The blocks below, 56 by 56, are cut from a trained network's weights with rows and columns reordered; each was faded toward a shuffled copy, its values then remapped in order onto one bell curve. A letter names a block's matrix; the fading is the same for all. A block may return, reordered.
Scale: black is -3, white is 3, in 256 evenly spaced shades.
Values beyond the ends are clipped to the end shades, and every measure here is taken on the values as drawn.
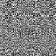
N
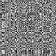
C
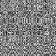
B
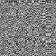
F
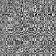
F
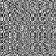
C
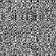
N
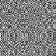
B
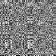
F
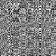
N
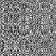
B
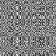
C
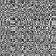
F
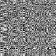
F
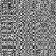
C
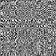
F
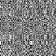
C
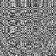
C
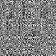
N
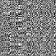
F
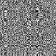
F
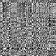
F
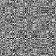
N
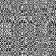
B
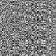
B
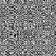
B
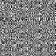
F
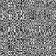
F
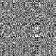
N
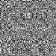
N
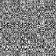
N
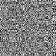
N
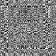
F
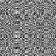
B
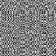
C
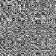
N
